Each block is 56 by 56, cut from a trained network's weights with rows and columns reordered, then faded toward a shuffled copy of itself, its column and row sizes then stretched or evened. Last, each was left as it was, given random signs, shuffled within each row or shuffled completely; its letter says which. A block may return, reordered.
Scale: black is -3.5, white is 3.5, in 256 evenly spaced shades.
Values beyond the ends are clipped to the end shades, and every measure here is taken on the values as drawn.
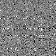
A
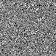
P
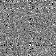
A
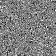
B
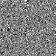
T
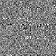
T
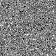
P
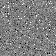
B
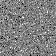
B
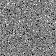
B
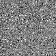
P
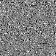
P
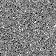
B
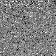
P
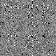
A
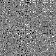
T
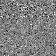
P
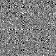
A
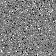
B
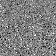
P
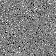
B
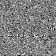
P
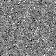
B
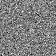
B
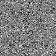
A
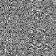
T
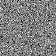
A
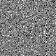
A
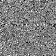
P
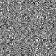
T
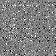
T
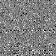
T
